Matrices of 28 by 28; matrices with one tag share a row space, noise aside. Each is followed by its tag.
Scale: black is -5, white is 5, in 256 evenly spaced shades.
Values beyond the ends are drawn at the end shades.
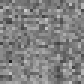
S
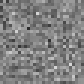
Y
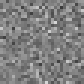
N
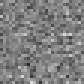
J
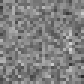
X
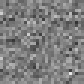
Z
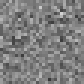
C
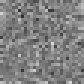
N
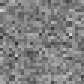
X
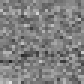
S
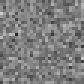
X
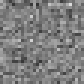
C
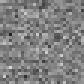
S
